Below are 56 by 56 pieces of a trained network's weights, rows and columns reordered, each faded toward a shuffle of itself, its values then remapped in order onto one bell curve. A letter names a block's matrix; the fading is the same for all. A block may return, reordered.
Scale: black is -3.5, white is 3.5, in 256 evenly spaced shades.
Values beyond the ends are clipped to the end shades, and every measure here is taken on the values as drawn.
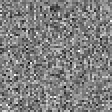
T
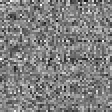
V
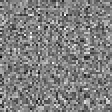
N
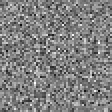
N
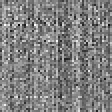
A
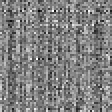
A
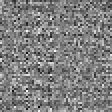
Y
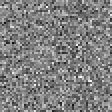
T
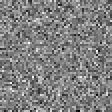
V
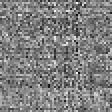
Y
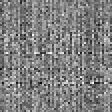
A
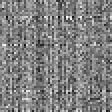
A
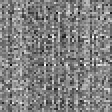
A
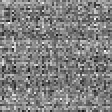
Y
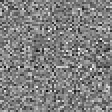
N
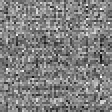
Y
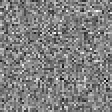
V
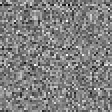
N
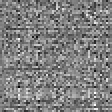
Y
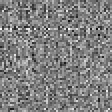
T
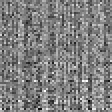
A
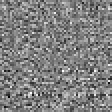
V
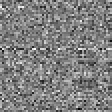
T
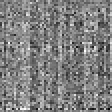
A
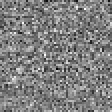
N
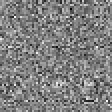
N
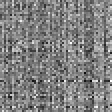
A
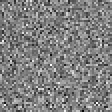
T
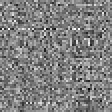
T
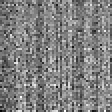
A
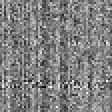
A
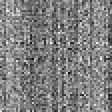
A
